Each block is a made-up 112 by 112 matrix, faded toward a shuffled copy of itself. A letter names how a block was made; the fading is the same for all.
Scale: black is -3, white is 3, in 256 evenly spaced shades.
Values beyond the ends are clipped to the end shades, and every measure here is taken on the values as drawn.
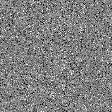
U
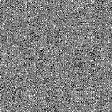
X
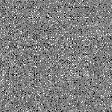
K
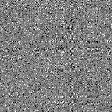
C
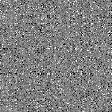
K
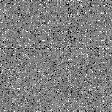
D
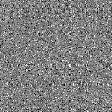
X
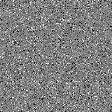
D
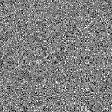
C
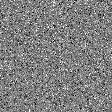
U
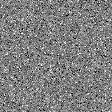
U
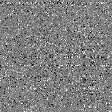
D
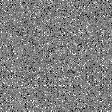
D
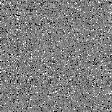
D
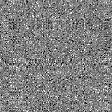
C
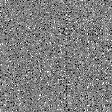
D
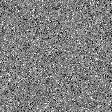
U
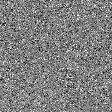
U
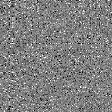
K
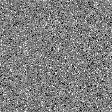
U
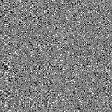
C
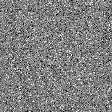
U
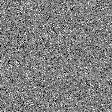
U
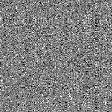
X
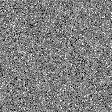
U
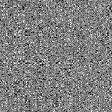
X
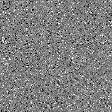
D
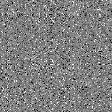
K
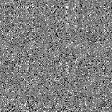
K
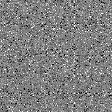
D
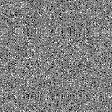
C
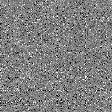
K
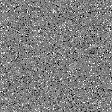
D
